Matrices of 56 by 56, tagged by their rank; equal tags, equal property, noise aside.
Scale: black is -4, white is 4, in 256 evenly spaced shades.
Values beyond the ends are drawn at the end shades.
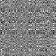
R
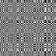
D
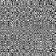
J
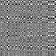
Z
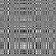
D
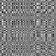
Z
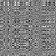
R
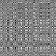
Z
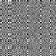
D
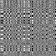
D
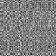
R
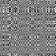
Z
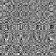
J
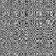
R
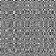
Z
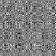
J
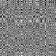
J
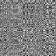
J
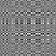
D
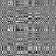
Z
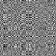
R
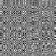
J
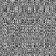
J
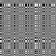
D
